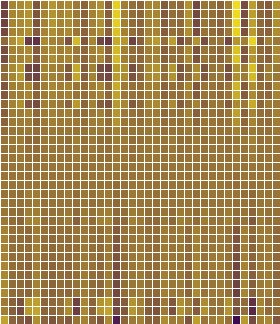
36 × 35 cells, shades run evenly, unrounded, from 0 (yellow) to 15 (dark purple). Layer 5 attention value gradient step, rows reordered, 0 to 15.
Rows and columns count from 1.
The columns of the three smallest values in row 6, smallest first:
30, 15, 32
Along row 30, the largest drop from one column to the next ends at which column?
31
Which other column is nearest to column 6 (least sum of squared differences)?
2
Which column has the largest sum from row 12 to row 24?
5
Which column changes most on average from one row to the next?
4
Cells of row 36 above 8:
17
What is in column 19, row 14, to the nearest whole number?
7
